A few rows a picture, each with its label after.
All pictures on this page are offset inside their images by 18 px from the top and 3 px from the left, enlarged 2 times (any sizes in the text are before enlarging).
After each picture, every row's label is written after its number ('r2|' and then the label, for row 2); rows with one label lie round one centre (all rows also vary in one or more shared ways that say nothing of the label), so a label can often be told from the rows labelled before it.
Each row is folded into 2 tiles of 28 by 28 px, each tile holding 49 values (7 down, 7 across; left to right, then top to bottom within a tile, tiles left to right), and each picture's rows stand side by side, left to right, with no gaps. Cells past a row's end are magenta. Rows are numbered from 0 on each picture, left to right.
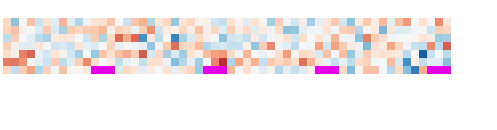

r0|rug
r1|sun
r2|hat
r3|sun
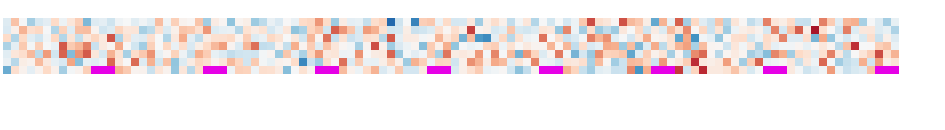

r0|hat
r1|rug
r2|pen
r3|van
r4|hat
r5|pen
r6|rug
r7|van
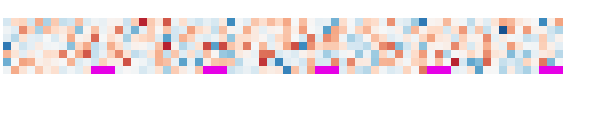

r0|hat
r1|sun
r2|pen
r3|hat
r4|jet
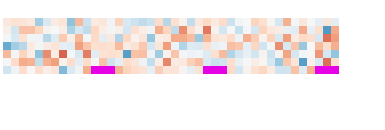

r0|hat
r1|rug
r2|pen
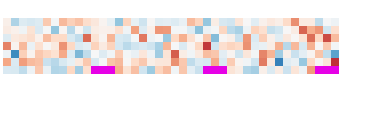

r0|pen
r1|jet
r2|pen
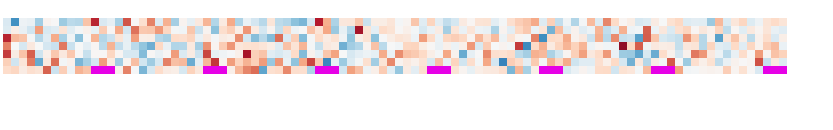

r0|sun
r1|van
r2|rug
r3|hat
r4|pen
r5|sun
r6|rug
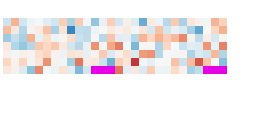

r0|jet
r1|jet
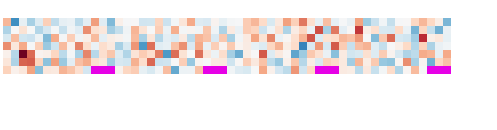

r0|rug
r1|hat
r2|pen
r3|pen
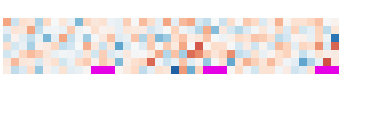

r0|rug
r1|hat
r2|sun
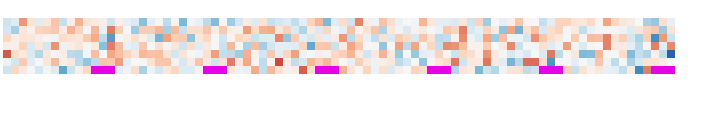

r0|sun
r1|jet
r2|van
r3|sun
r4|jet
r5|pen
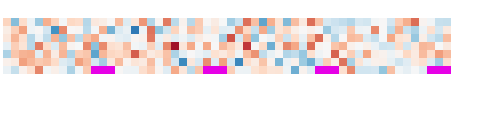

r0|hat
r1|sun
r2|sun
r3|jet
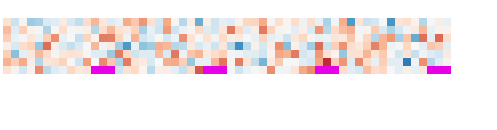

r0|pen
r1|hat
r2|van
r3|pen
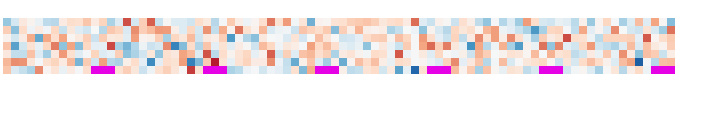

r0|pen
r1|van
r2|hat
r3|hat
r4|jet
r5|pen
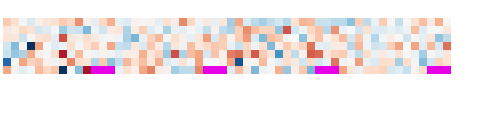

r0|hat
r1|hat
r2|jet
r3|sun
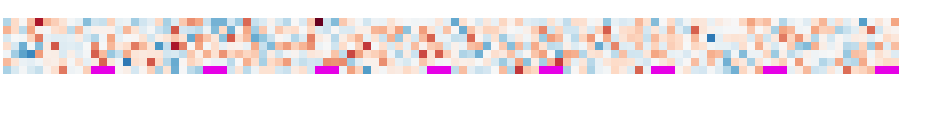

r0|van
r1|jet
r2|sun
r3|jet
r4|pen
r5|jet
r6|pen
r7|van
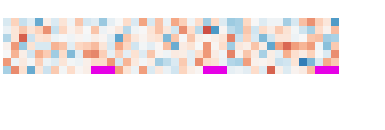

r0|jet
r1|rug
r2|sun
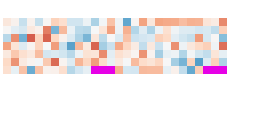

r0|jet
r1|sun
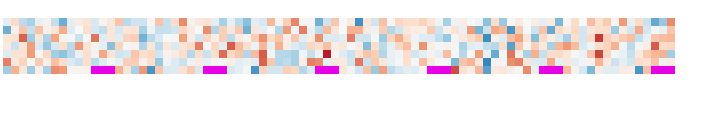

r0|jet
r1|rug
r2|jet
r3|rug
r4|rug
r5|jet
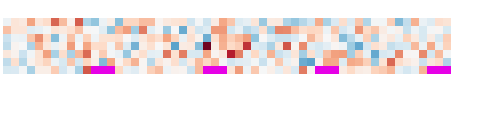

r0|hat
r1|van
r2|sun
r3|hat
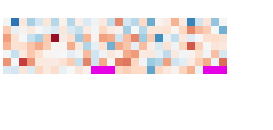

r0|pen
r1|rug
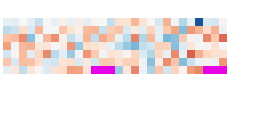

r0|pen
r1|hat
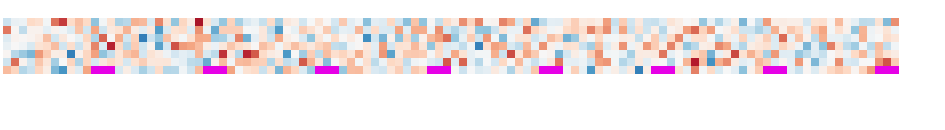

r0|pen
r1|sun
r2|rug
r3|hat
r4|hat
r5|jet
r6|hat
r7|van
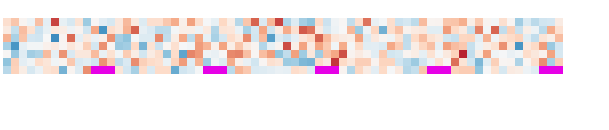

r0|hat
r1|hat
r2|sun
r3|sun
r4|jet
